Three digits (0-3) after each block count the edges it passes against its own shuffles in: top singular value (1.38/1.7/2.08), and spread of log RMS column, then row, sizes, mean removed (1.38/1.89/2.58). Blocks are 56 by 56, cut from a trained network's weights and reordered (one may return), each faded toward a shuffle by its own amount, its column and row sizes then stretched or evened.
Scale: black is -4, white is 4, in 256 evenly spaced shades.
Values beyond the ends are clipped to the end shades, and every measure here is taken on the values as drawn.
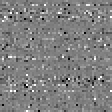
0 1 3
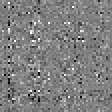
1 2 2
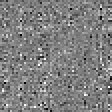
1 2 1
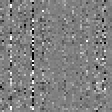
2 3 0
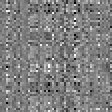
3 3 2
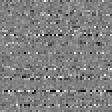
1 0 3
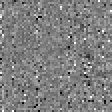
0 2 0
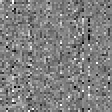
0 3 0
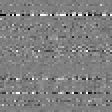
3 0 3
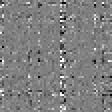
2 3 2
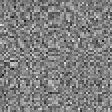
3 0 1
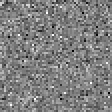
0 1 0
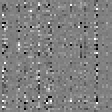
1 3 2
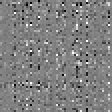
0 3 2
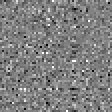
2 1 2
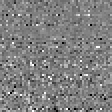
0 0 3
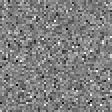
1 0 0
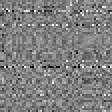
2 0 2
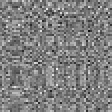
3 1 1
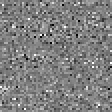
0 0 2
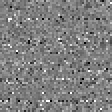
0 0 2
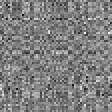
3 0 2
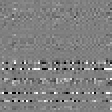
3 0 3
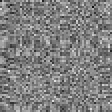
3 0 0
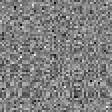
3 0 0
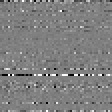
3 0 3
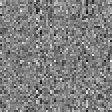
2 2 0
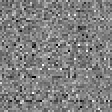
2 0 2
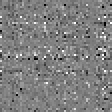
1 2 2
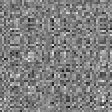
3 2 2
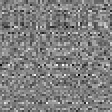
3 0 3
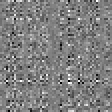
3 3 2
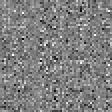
1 2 0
